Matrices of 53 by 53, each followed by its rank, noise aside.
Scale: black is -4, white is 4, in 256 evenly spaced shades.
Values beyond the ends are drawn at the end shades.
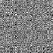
six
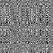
four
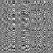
three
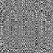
five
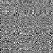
six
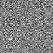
six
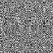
six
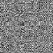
seven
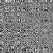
six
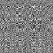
five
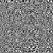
six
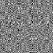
six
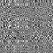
four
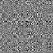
five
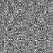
six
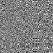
six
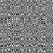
three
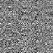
seven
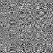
five
